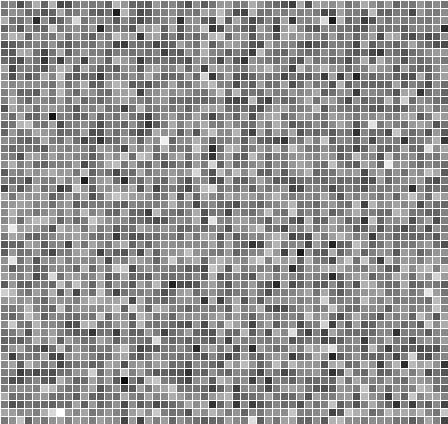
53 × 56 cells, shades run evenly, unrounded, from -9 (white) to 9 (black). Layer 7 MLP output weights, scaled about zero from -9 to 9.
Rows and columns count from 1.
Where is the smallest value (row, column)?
52, 8
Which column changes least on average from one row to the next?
14
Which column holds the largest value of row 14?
16
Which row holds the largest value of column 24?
47
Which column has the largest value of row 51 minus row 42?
37
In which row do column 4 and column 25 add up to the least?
22
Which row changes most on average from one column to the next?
3
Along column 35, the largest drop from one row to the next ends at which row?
19
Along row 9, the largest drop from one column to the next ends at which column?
38
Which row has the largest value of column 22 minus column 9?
36
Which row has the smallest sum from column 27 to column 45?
33
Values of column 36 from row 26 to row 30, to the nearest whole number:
-2 1 -1 4 -3
